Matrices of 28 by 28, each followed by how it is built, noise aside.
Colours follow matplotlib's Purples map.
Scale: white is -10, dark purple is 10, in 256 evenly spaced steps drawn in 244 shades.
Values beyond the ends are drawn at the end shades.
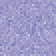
noise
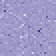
sparse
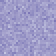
noise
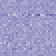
uneven rows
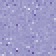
sparse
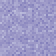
repeating rows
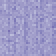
blocks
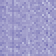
repeating rows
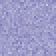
noise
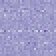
uneven rows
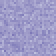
blocks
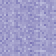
repeating rows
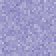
noise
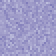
noise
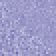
lower triangular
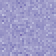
repeating rows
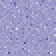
sparse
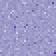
sparse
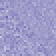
lower triangular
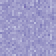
repeating rows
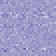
uneven rows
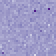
sparse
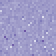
sparse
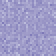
blocks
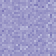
repeating rows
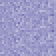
repeating rows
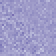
lower triangular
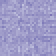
blocks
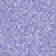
noise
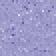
sparse
